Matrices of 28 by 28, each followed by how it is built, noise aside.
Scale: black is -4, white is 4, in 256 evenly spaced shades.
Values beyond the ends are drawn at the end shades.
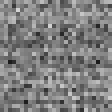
blocks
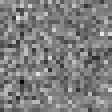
repeating rows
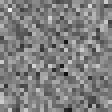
Toeplitz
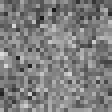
smooth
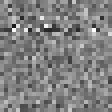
uneven rows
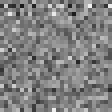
uneven rows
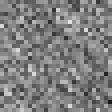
Toeplitz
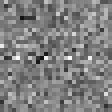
uneven rows
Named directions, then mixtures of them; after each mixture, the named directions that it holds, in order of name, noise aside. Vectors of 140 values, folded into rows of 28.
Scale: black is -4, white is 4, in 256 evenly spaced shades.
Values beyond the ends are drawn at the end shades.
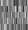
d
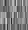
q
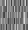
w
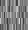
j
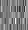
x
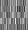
q, x.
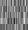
q, w.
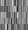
d, q.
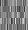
q, x.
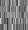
j, x.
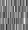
w.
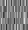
w.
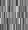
j.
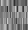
d.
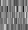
d.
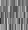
j, q.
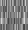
q, w.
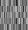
d, j.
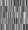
d, w.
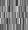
j.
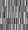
j, w.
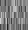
j, q.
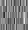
w.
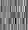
x.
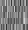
w.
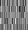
j, x.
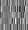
x.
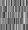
w.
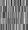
w.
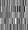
x.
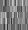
q.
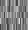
j.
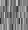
j.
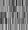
q.
